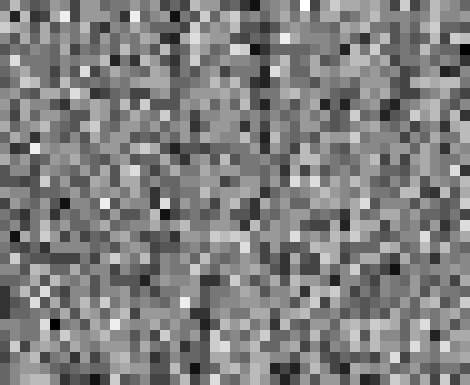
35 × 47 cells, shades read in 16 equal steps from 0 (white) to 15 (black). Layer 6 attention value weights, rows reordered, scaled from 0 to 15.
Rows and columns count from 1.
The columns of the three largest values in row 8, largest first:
27, 26, 41
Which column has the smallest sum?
36
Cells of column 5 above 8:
9
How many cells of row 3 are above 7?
25
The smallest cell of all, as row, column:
1, 31
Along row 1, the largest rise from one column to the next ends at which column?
32
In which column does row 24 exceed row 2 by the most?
7
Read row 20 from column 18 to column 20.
11 9 8
